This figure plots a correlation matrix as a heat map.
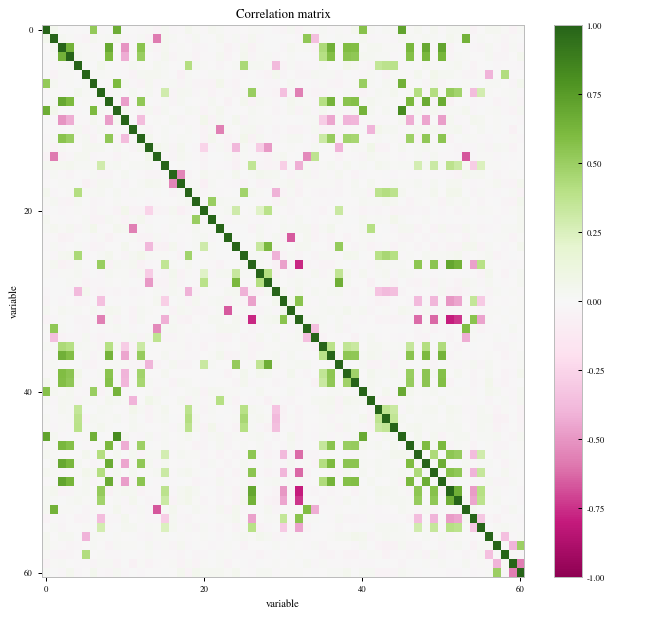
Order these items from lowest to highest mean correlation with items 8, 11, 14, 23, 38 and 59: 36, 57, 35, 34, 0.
57, 0, 34, 35, 36
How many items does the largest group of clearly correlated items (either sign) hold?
12
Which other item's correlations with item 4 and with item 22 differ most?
11
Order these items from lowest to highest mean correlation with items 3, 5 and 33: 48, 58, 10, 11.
10, 11, 58, 48
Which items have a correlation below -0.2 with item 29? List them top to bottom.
4, 18, 25, 42, 43, 44
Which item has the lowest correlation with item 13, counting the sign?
28
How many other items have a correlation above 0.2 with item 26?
7
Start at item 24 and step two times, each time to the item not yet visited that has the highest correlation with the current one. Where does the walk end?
37
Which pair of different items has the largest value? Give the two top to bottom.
9, 45
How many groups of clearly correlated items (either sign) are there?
12
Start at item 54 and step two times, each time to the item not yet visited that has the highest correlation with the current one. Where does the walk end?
30
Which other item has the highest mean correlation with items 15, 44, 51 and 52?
26
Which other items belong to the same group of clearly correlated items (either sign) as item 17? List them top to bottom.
16
